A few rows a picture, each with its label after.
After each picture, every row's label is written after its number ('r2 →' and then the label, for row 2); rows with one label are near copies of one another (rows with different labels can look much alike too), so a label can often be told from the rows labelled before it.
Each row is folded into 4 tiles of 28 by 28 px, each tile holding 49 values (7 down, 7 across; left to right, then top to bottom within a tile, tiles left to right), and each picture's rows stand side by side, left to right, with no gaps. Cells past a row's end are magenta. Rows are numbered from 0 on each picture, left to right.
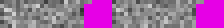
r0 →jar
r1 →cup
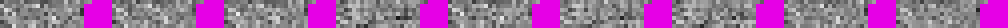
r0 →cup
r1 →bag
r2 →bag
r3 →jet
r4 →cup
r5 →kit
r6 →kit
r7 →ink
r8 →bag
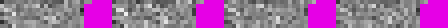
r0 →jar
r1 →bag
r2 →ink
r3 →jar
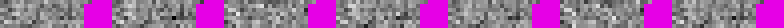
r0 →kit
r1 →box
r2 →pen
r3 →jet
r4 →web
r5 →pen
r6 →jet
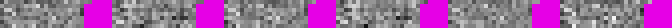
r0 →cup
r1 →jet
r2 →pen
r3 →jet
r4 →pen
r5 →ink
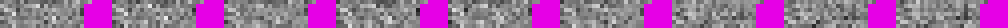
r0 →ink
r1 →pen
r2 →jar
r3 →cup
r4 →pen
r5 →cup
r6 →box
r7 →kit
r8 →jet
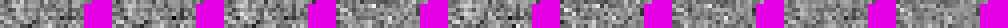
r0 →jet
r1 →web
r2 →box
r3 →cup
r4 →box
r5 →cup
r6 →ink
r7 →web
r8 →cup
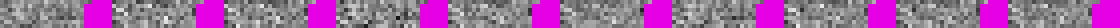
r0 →kit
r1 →cup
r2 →pen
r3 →kit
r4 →jar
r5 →jar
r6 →box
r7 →pen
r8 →pen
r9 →cup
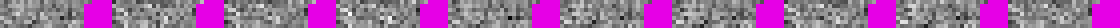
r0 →web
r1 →cup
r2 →jar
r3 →ink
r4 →web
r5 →kit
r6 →kit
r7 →jar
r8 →kit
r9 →jar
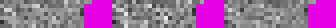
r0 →cup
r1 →ink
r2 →pen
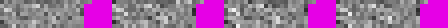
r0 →cup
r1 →jar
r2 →bag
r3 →jar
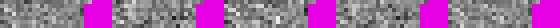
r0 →bag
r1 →jet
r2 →jar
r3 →web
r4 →ink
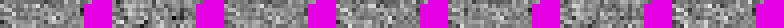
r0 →jar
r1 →web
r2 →jar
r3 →pen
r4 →pen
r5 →box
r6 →pen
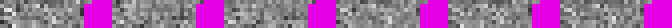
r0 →bag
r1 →jet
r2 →kit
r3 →bag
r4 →bag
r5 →ink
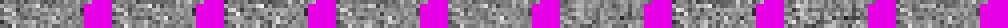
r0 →pen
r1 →ink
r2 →cup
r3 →cup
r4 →ink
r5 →box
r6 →cup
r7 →jet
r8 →cup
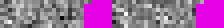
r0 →web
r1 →ink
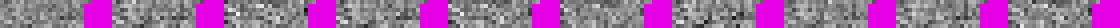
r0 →jet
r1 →jet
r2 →jar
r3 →jet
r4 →jar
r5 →cup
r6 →kit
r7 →kit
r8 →box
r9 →pen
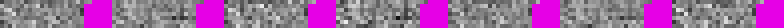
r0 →pen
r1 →jet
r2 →cup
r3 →jet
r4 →ink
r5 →jet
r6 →cup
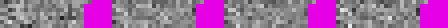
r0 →jet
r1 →pen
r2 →cup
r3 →pen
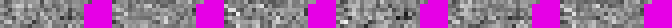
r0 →web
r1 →jar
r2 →cup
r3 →web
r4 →jet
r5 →jar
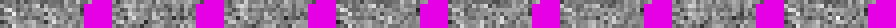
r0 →bag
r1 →box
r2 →box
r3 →jar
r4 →cup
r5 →jar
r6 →box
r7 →ink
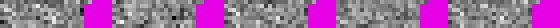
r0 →jar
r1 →web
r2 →ink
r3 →kit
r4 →ink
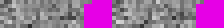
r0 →jet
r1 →kit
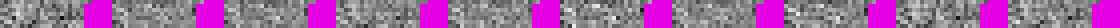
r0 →box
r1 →pen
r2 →pen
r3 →jet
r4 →pen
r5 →pen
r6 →pen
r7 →jar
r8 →box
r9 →web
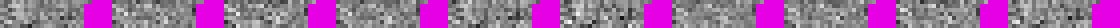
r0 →jet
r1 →bag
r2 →jar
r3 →bag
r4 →jet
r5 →web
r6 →bag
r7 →pen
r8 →cup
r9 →web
